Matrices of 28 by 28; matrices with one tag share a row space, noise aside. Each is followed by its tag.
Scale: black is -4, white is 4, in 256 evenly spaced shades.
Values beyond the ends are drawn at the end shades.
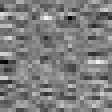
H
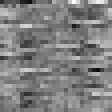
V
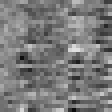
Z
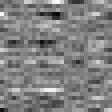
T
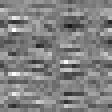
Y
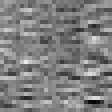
V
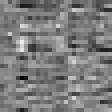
Z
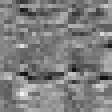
Z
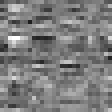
Y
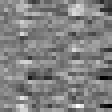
Z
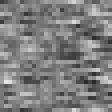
V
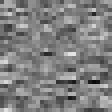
H
